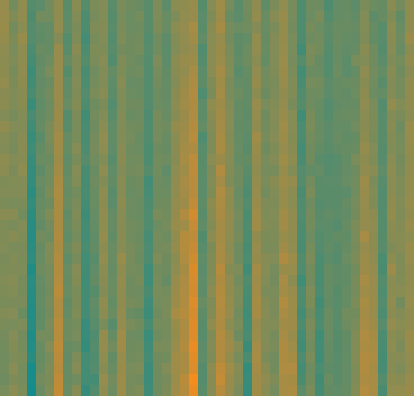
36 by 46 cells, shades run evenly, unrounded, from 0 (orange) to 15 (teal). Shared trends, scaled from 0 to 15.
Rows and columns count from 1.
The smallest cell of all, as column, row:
22, 35
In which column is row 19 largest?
4
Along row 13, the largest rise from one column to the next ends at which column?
23
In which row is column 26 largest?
2
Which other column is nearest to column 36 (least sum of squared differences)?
28
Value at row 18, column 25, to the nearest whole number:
5
